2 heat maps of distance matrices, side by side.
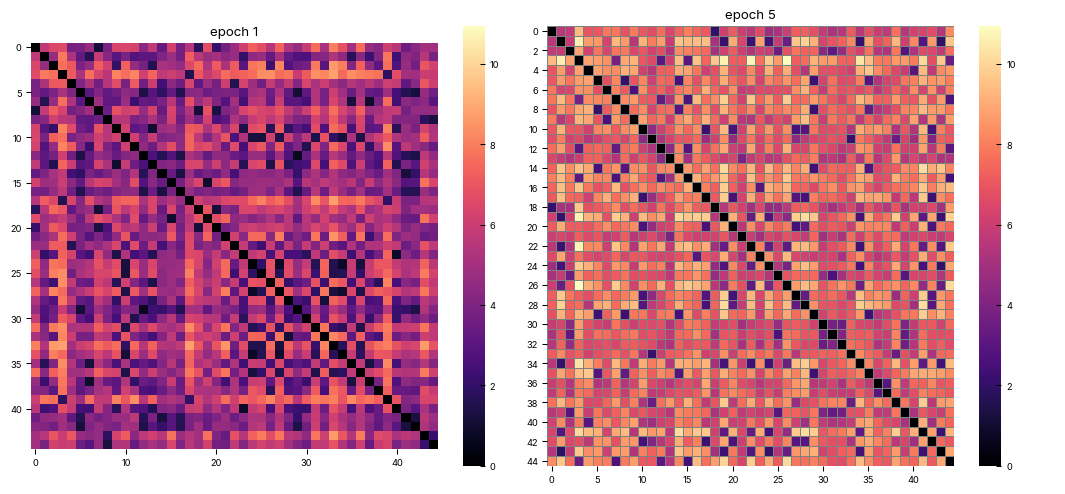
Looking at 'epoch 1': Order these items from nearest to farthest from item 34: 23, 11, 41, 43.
41, 23, 11, 43
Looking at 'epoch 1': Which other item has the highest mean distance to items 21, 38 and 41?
33
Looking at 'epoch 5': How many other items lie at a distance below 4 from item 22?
7
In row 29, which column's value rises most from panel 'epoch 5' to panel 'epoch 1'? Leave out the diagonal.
8
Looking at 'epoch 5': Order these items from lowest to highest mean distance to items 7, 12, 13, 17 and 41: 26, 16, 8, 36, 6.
36, 6, 26, 8, 16
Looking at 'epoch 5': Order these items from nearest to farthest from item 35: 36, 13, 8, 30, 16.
8, 36, 30, 16, 13
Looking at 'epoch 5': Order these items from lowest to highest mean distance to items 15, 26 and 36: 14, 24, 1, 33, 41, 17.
24, 1, 41, 33, 14, 17
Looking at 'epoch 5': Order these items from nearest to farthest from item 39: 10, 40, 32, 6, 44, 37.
32, 40, 37, 6, 10, 44
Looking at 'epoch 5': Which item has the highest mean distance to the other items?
3
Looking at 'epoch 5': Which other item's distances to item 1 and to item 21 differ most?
19
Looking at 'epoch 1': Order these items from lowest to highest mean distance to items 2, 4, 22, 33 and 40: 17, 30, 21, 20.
30, 20, 21, 17
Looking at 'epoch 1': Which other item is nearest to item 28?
32
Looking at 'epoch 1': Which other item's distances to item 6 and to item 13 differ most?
2
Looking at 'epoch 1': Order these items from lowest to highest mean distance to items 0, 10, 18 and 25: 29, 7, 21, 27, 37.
7, 27, 29, 37, 21
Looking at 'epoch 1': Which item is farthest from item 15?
43
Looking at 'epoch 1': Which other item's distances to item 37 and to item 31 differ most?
21
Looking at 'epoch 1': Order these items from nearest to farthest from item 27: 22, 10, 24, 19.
24, 10, 22, 19
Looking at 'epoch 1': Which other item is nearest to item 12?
29
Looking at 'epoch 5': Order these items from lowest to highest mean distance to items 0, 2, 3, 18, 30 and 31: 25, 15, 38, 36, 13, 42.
25, 13, 36, 42, 15, 38
